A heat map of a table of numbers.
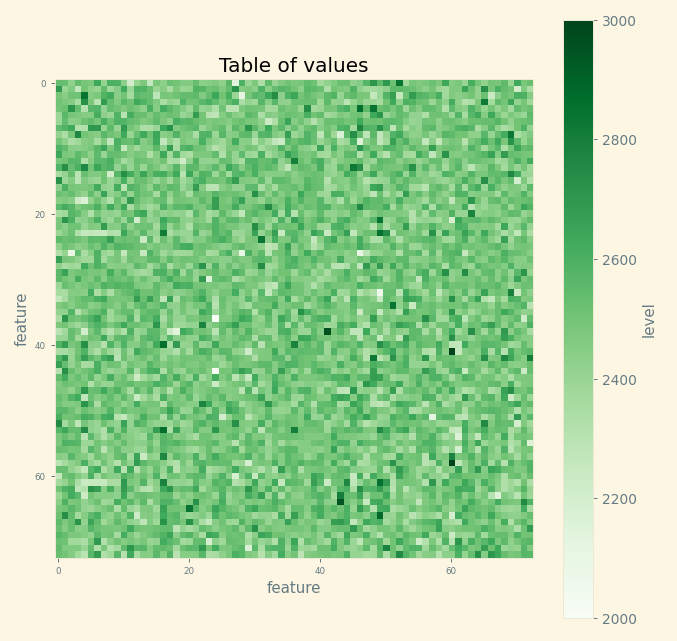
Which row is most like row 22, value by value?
17
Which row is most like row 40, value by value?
53
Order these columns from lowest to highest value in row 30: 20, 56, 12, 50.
50, 12, 20, 56
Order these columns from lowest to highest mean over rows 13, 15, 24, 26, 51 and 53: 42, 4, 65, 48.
48, 42, 65, 4
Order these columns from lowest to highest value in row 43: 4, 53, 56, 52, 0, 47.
4, 56, 47, 52, 53, 0
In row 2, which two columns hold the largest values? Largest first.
4, 33
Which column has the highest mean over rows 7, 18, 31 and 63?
46
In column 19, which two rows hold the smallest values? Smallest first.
12, 14
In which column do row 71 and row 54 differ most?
61
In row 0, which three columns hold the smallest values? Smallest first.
27, 11, 14
